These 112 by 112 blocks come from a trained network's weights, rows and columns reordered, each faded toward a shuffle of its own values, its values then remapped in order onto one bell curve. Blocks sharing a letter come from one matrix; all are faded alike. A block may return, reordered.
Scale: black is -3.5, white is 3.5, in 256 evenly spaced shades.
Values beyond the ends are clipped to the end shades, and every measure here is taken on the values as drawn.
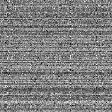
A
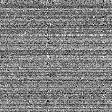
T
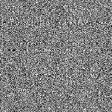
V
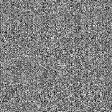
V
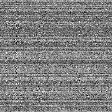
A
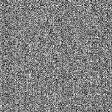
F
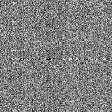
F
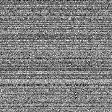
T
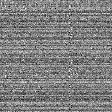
T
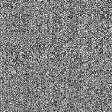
V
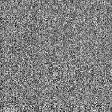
F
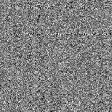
F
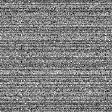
T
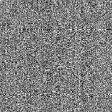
V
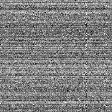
A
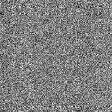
V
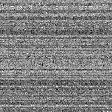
T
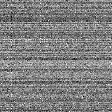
T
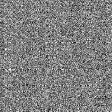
F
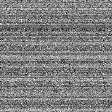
A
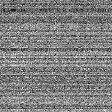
T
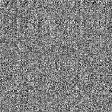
V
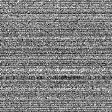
T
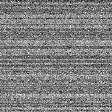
T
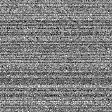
T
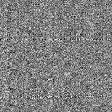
F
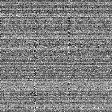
A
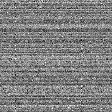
T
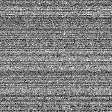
T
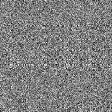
F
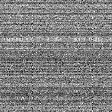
T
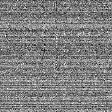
A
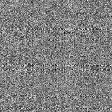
V
